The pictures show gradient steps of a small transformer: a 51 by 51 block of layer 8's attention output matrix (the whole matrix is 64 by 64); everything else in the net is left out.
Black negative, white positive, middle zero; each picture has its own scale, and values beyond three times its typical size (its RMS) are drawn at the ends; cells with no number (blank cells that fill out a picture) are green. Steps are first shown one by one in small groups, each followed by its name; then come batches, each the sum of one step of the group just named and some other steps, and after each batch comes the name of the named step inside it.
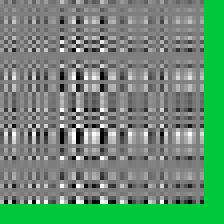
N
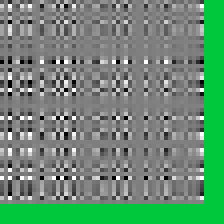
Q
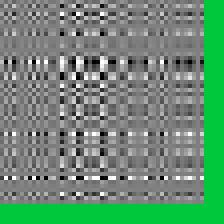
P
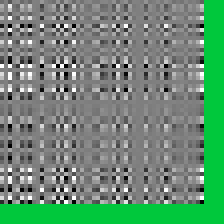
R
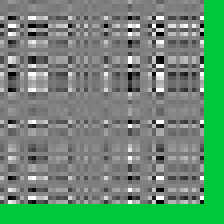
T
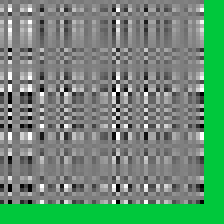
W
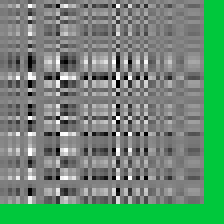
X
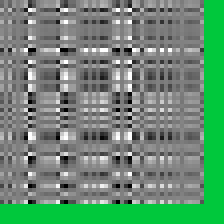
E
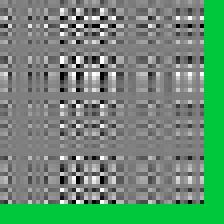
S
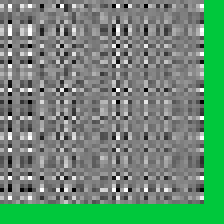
Q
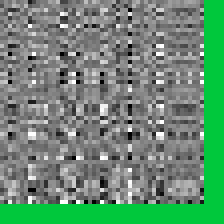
S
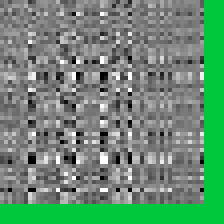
P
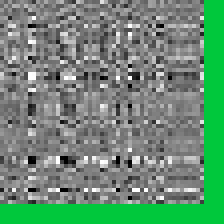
T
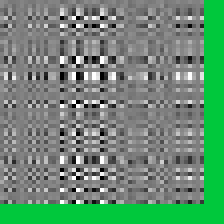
S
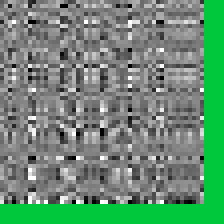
N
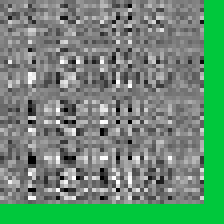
P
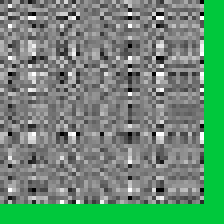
T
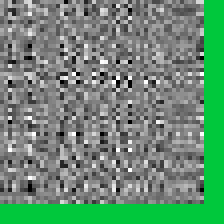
X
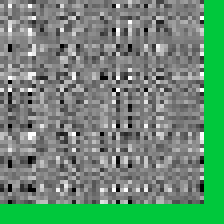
W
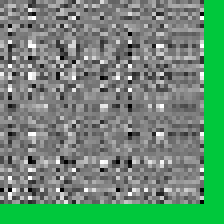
R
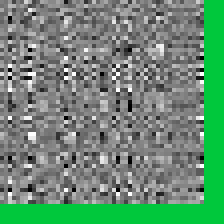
E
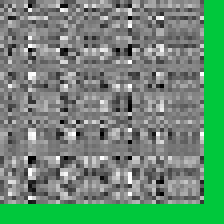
E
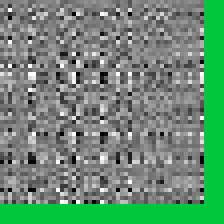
P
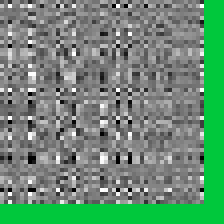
T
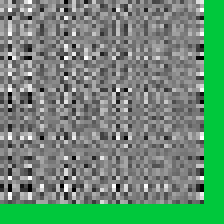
W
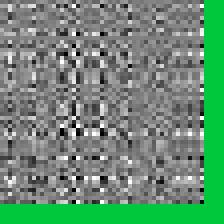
P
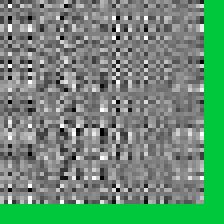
N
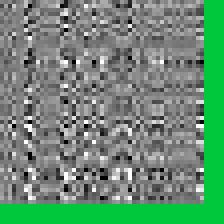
P
